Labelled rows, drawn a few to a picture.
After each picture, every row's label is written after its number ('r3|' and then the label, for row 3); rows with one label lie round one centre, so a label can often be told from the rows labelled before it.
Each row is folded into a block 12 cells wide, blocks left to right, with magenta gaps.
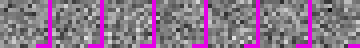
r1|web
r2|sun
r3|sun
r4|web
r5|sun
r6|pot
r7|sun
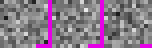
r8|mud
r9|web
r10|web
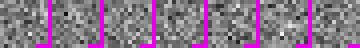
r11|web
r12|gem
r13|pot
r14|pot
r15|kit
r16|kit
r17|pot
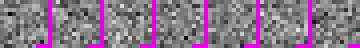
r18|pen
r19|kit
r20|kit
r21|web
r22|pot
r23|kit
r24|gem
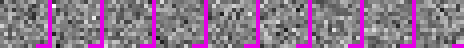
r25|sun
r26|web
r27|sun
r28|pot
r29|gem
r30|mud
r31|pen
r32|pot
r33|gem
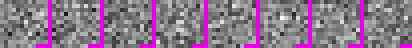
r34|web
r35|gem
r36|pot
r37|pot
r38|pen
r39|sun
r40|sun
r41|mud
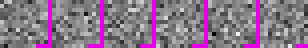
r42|mud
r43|kit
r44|pot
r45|pot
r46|web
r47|sun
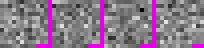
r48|kit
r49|kit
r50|pot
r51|kit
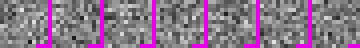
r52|gem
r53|kit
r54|gem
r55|sun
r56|kit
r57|web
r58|kit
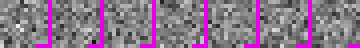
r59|pot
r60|sun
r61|gem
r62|pen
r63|gem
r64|mud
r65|kit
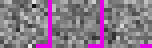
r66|sun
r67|web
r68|web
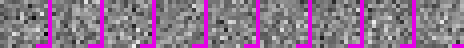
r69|sun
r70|pot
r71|sun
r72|sun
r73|pot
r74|pot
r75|pot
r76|sun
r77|pen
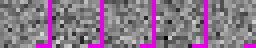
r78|mud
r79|gem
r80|pen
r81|pot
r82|sun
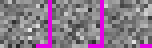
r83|pot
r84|mud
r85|web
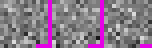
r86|web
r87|web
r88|pot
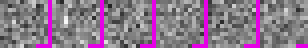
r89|pen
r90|pen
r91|pot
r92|sun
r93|gem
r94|mud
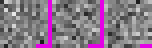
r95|mud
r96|kit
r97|web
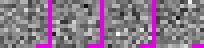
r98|kit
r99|pot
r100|sun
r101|gem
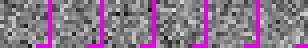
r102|pen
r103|sun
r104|pen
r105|pot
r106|kit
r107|sun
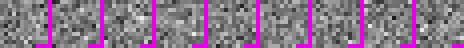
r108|pot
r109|mud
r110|pot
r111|kit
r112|sun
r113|pen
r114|pen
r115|kit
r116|pot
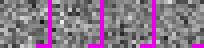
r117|mud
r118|kit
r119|pen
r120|pot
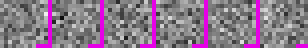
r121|web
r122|gem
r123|sun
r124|kit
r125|kit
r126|kit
